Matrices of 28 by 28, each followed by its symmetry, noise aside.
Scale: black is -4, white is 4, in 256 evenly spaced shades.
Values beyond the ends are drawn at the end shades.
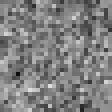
antisymmetric.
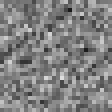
same after a half turn.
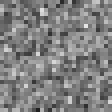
same after a half turn.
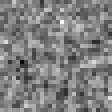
antisymmetric.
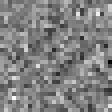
symmetric.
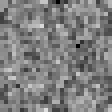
mirrored top to bottom.
